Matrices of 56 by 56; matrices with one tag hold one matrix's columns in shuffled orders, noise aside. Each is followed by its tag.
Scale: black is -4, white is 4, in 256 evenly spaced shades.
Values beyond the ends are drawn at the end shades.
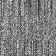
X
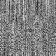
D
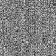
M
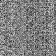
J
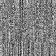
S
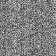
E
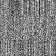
X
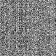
J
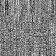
D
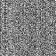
J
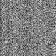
M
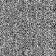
E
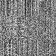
X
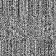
X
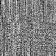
D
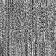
S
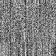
S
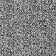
E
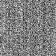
J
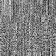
D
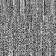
D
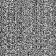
J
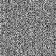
E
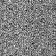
E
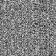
E
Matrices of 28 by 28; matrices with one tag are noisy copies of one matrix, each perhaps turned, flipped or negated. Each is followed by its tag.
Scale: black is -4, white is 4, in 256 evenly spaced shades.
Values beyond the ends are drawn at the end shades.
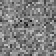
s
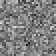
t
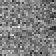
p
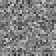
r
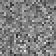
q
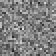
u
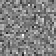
u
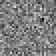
u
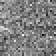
p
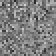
q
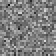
r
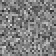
q
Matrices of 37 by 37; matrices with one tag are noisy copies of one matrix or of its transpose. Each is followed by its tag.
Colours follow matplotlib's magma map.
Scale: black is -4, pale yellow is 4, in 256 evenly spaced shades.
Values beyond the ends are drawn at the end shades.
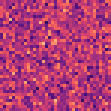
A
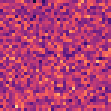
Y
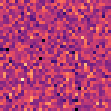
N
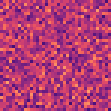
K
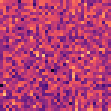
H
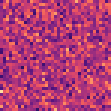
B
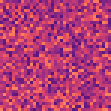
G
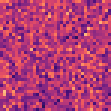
H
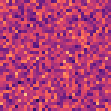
N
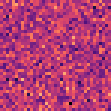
N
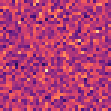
K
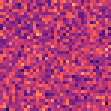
N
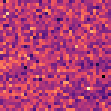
A
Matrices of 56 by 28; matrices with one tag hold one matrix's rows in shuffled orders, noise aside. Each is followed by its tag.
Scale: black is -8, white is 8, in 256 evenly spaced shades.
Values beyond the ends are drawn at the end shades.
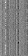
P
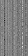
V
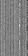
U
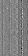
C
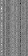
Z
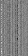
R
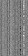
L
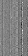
C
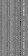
L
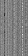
V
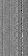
C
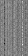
V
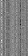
Z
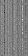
V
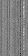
L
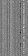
L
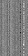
L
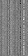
L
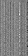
U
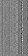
C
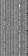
U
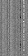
L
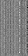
U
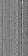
C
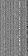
U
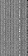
U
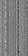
P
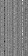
V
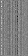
R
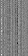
R
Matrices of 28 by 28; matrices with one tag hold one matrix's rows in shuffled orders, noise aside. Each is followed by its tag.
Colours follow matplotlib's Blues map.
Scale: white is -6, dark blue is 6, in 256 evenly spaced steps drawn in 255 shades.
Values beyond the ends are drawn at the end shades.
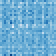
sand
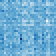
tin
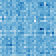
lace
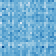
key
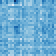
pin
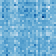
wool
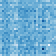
wool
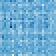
sand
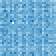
sand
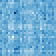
pin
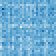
key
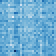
pin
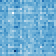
pin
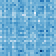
lace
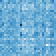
tin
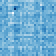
pin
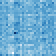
pin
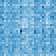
tin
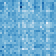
tin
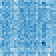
wool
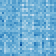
tin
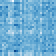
pin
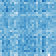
wool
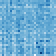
lace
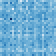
sand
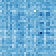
lace
